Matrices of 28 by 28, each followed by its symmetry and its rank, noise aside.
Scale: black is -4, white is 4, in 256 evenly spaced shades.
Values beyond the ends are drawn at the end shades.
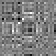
symmetric, rank three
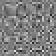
antisymmetric, rank four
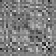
symmetric, rank three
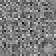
symmetric, rank six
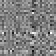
no symmetry, rank three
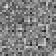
symmetric, rank six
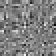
antisymmetric, rank four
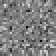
symmetric, rank four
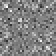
symmetric, rank six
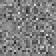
no symmetry, rank six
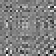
symmetric, rank three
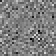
symmetric, rank six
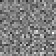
no symmetry, rank six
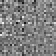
antisymmetric, rank six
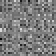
no symmetry, rank four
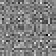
no symmetry, rank four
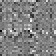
no symmetry, rank four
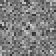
symmetric, rank six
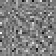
antisymmetric, rank six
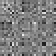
symmetric, rank three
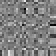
no symmetry, rank three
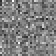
no symmetry, rank six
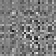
no symmetry, rank four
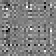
no symmetry, rank four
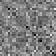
symmetric, rank four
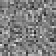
antisymmetric, rank six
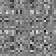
no symmetry, rank three
